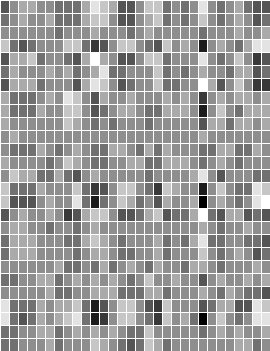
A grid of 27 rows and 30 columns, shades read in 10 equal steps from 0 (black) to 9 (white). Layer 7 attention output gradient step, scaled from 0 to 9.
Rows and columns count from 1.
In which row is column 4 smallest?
16
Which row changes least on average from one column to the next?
11
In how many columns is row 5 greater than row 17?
13
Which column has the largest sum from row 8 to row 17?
9
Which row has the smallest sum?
17
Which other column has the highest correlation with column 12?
18
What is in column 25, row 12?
6
